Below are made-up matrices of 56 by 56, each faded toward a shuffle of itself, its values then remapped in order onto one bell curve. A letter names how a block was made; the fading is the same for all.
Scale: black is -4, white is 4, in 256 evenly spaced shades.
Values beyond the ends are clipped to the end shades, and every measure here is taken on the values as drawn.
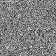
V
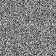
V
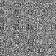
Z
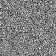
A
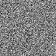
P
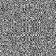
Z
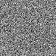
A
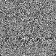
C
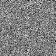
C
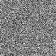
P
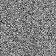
P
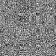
Z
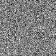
C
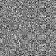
Z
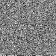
V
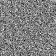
A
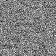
A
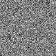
C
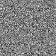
V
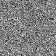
V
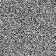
P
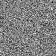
P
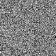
C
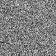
A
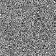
C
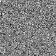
V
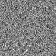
P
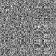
Z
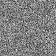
A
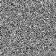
P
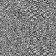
Z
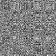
Z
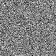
A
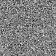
V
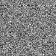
V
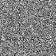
C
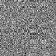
Z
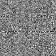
C
